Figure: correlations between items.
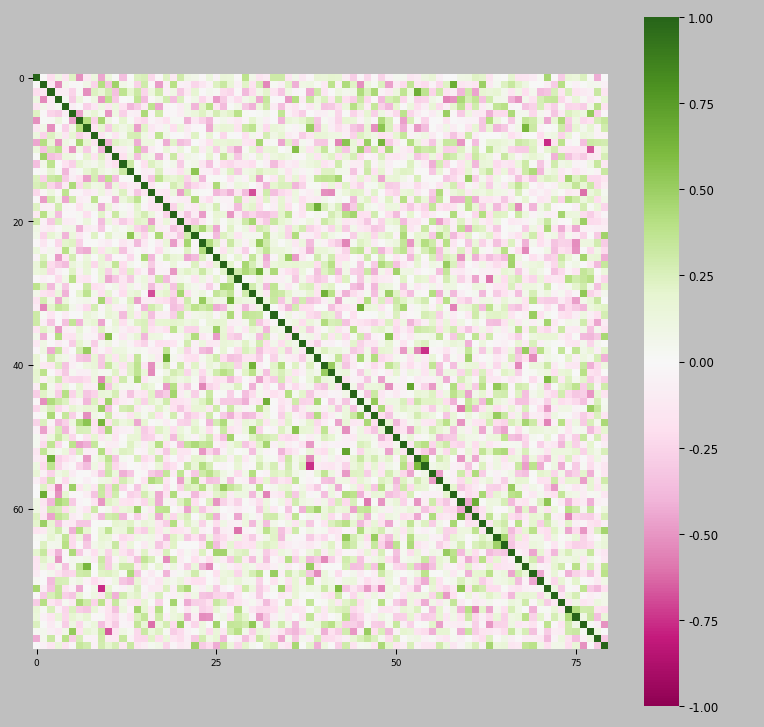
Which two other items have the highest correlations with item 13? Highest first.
22, 69
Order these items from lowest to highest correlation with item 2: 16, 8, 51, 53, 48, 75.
75, 48, 16, 8, 51, 53
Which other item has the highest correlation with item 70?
38
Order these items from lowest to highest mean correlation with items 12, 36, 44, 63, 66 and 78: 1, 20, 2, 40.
20, 40, 1, 2
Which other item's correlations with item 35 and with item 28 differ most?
77
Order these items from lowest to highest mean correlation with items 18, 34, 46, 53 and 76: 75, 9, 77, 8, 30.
9, 75, 77, 8, 30
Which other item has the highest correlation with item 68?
7
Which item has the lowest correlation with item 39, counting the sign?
69
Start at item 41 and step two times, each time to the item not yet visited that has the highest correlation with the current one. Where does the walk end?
30
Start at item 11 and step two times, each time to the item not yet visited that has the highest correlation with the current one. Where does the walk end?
58
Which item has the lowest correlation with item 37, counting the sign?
60
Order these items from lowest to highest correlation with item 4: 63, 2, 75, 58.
75, 2, 63, 58
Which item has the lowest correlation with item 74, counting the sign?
61
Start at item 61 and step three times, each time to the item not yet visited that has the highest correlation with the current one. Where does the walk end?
42
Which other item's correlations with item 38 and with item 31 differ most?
54
